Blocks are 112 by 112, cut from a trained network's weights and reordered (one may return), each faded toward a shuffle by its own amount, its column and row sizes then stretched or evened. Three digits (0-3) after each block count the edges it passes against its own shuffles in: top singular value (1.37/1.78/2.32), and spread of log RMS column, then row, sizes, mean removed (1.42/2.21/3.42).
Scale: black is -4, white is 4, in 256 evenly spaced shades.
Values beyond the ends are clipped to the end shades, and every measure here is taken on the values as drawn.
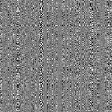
3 3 1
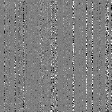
1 3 0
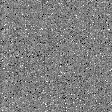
0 0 1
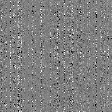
0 3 1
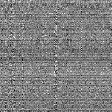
3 2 0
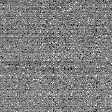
2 1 0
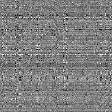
3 2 2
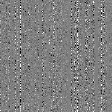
1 3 0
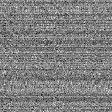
3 1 0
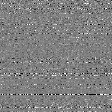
2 0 3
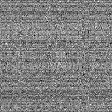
3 0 0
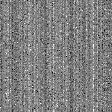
3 2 0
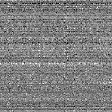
3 1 2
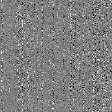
0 3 1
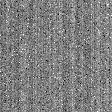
2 0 0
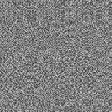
3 0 1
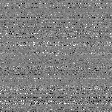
1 0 3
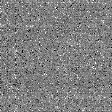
1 1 0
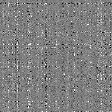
2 2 2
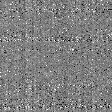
1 0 2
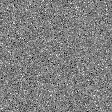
0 0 0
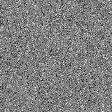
0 1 0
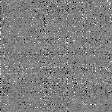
1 2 2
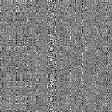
3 3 1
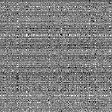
3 2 2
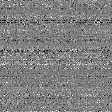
2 0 3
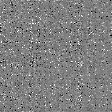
0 2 1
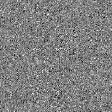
1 1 1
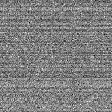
3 0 0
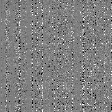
1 3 0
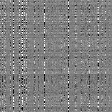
3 3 0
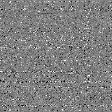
1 1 2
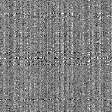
3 1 2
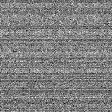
3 0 1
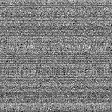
3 0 0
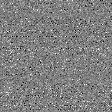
0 0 2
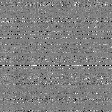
2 0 3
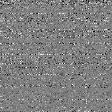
1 1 3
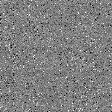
0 1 0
